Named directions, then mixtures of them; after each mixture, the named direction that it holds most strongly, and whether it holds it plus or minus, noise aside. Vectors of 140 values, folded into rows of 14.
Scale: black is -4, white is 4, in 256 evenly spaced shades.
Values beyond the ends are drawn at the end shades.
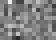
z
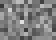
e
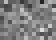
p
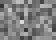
e, plus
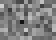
e, minus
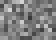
e, plus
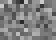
e, minus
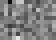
z, minus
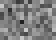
e, minus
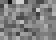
z, minus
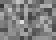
e, plus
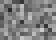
e, minus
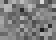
p, minus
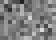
p, plus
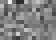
z, plus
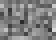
e, minus
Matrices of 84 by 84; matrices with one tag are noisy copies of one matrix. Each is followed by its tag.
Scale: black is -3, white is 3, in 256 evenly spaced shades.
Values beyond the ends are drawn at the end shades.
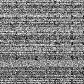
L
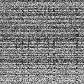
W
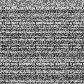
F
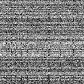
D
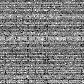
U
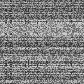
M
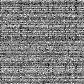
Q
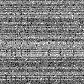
D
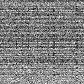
W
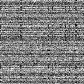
Q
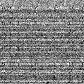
F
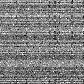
L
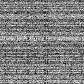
U
